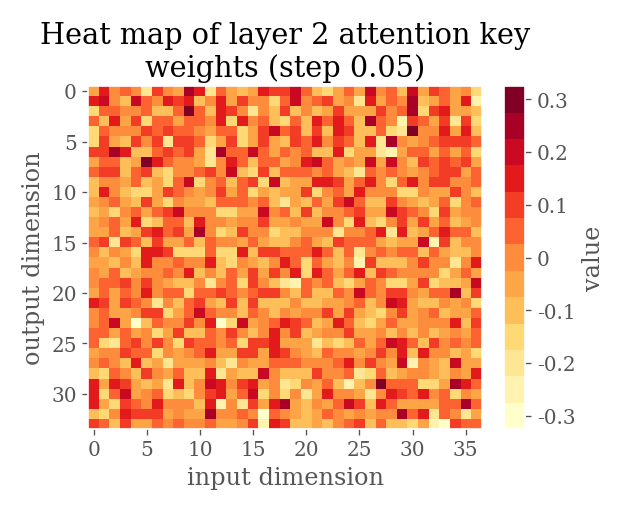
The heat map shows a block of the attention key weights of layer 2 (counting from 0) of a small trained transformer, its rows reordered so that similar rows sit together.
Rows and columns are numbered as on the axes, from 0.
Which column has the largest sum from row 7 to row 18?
33
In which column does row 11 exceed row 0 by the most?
5
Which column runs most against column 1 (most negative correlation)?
11
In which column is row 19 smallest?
19
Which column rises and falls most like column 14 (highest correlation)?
2
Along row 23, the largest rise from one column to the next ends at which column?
14
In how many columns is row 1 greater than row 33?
22
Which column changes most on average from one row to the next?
28
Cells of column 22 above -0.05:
21
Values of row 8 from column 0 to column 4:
0.05 0.1 0.1 -0.1 0.05
